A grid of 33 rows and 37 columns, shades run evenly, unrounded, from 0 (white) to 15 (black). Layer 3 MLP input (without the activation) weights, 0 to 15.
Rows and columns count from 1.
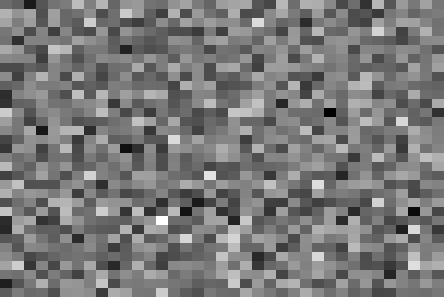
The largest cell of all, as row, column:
13, 28
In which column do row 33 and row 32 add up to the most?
1
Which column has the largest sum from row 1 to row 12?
10
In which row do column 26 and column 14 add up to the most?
23
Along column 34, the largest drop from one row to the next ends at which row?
27
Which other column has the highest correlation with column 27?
2
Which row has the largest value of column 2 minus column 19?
5
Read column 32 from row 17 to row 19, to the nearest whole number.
9 4 10
